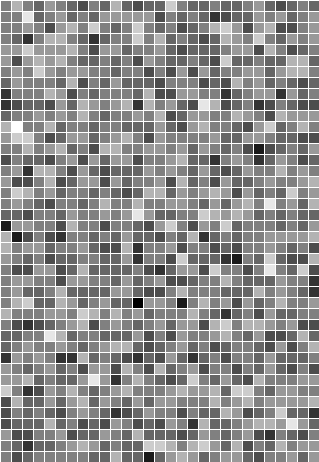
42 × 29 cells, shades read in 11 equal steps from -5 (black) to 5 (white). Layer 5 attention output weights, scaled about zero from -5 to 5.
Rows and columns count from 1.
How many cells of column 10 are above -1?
25
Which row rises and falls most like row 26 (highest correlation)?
38
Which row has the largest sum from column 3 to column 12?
29
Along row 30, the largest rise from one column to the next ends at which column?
20
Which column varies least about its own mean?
4
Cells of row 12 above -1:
19
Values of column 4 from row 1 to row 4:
-1 -1 0 0
